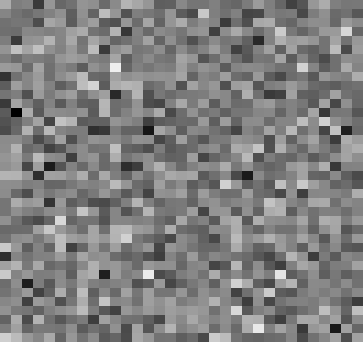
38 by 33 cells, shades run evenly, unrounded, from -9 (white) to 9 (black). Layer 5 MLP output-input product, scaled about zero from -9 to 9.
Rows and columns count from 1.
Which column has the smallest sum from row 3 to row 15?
7
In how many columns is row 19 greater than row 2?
14
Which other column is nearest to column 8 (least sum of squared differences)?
18
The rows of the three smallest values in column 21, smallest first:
21, 38, 19
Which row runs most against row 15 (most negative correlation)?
16
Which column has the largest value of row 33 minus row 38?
1
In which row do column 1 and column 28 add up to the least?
8
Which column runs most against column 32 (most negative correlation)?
31
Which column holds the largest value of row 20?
23
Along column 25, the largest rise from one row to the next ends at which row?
34
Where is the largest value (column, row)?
2, 13
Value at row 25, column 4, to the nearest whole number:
4
